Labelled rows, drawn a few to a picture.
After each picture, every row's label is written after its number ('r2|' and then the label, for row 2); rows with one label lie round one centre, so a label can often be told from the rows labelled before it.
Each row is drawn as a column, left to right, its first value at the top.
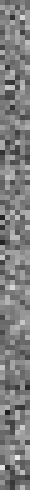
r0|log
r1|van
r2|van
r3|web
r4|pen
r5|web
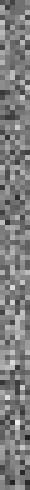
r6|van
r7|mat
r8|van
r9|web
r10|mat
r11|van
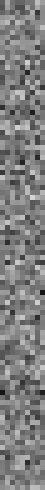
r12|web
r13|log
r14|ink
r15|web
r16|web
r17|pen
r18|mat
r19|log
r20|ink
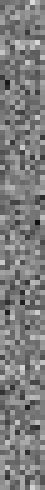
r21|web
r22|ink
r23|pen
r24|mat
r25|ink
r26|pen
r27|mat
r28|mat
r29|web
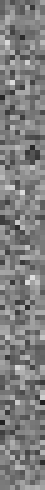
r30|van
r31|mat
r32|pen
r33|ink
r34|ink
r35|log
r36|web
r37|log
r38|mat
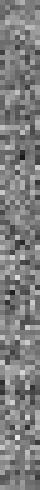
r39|web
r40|ink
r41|ink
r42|web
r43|log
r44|ink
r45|van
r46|web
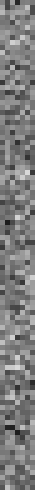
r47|van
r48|mat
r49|mat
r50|van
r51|van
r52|log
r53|web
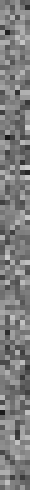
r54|mat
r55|log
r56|web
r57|van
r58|web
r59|web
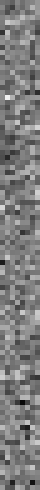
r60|log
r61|web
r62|web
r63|log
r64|mat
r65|mat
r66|pen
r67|pen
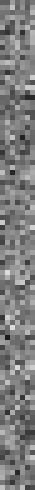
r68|log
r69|pen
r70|pen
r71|mat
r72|log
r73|van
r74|van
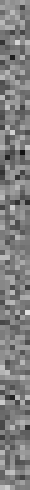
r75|ink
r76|log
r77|log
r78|mat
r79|web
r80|mat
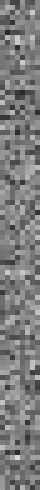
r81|ink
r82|pen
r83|pen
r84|van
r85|pen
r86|van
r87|van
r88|web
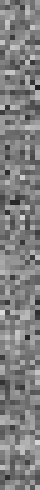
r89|mat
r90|web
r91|mat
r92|mat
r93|web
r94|pen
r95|web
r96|ink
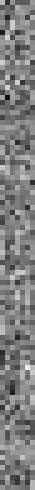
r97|pen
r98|van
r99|web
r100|pen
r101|van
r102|van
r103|ink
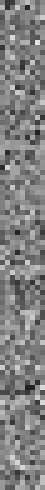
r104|ink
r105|web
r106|van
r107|ink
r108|ink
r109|web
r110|pen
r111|mat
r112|ink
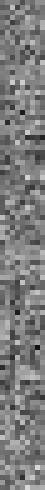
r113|web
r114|web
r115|pen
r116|ink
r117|mat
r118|log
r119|log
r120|log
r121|log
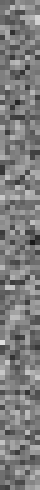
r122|ink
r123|van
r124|pen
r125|pen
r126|pen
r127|ink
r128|log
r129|log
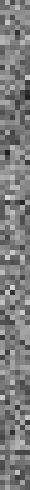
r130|van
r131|log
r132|van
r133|pen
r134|mat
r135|van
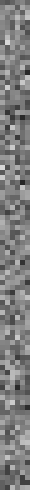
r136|web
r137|van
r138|ink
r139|web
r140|pen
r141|pen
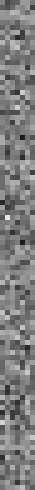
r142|mat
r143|web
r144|mat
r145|mat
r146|log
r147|ink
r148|web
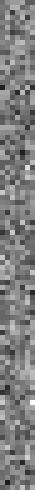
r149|ink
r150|web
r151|pen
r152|mat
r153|log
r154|van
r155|ink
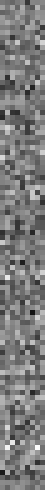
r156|ink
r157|web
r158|ink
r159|mat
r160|ink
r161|van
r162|ink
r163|pen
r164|mat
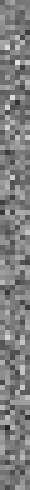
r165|mat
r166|mat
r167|web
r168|pen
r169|ink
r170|pen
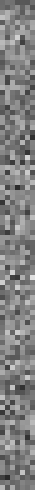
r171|mat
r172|web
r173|mat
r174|van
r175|web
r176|van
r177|web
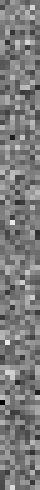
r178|mat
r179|ink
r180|log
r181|mat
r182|mat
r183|van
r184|pen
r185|ink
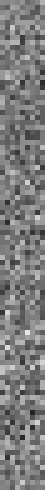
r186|ink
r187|mat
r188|van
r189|log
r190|ink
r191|web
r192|mat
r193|web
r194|ink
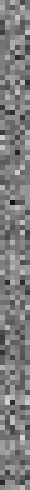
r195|pen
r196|ink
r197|mat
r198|log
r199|pen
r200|ink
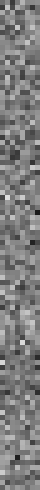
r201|web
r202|pen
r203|web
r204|log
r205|pen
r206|mat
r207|web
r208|web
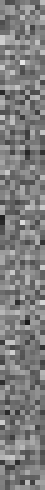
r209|mat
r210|van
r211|van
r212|mat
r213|pen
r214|log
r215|pen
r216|mat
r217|log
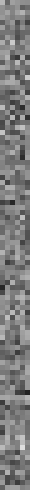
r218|mat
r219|pen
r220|mat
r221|pen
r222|web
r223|ink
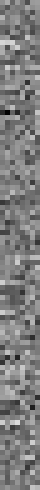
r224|mat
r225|mat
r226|mat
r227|mat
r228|ink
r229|van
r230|pen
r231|log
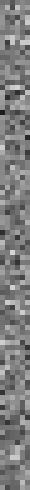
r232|ink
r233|van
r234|van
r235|van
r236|mat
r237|log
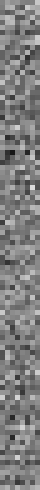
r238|pen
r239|log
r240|log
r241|pen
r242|web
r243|log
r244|pen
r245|log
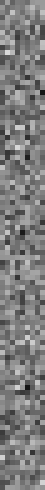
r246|van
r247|log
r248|mat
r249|ink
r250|ink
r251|web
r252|pen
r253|ink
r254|mat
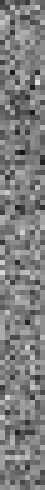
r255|web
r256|mat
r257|pen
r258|van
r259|van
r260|van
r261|ink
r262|pen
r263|web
